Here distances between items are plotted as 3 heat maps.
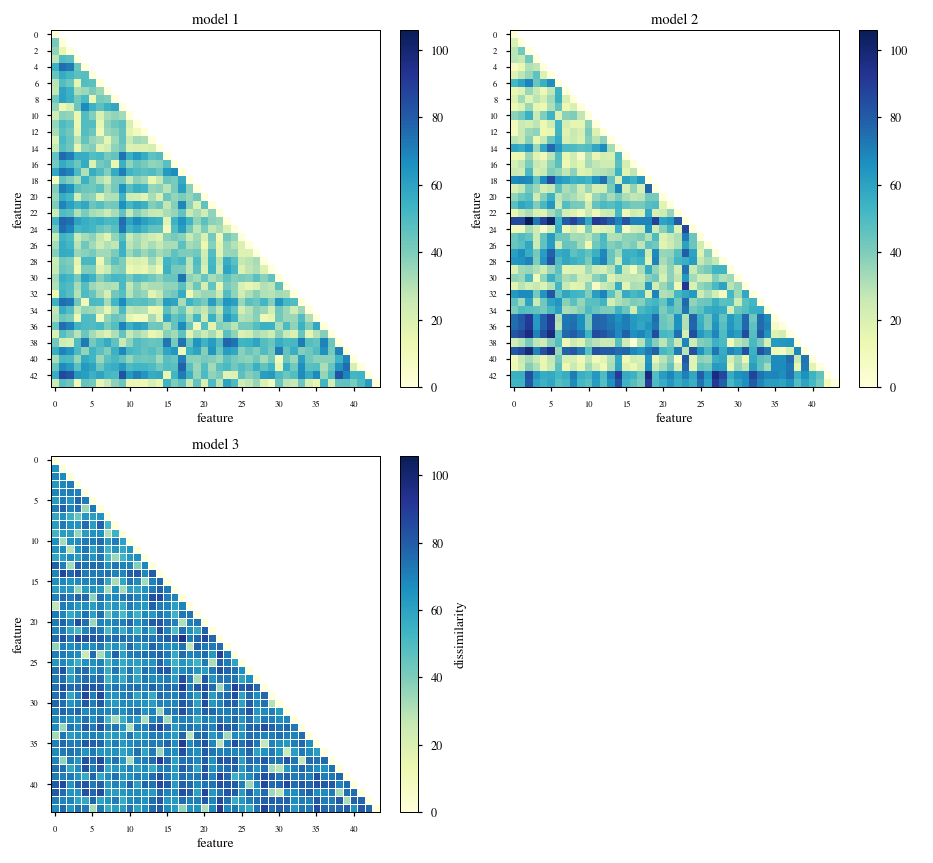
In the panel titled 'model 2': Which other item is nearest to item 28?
32
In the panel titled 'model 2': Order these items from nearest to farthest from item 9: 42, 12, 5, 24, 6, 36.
24, 12, 5, 6, 42, 36
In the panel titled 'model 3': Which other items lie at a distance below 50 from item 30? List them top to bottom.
29, 38, 41
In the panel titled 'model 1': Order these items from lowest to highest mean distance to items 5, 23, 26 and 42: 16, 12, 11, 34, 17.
16, 34, 12, 11, 17
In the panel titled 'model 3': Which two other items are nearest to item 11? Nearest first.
2, 13
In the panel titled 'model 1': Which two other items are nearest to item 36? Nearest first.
19, 21
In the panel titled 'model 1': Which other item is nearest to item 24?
15
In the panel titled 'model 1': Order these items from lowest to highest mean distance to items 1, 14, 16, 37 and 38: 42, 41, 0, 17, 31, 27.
0, 31, 27, 41, 17, 42
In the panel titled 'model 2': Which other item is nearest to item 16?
38
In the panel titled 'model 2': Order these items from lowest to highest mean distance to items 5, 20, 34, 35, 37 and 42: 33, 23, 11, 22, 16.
16, 22, 11, 23, 33
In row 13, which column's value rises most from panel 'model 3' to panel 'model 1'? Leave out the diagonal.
2
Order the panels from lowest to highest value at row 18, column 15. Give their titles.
model 1, model 2, model 3
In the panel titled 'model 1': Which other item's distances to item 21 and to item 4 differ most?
33
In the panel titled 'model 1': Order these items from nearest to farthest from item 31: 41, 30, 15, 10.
10, 15, 30, 41
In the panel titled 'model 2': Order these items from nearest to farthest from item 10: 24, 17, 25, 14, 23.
17, 25, 24, 14, 23
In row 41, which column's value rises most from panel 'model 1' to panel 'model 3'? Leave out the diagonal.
40
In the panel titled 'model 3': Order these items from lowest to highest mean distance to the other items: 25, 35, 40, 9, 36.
9, 25, 36, 35, 40
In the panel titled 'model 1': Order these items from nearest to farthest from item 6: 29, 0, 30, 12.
12, 29, 0, 30
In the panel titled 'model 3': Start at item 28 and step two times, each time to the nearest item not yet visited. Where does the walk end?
22
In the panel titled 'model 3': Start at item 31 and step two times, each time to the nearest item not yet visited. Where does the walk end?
14
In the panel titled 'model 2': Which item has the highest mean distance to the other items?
23
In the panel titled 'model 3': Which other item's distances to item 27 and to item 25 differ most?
21
